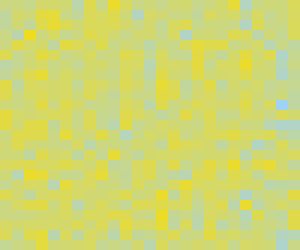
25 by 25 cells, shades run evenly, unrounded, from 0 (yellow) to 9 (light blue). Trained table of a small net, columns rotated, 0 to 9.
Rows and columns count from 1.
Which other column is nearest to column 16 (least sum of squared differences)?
2
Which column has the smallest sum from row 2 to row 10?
4
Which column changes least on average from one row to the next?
17
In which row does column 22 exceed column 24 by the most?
15
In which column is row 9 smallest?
14
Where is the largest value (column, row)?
24, 11
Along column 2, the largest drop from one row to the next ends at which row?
5
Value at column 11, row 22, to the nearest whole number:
2
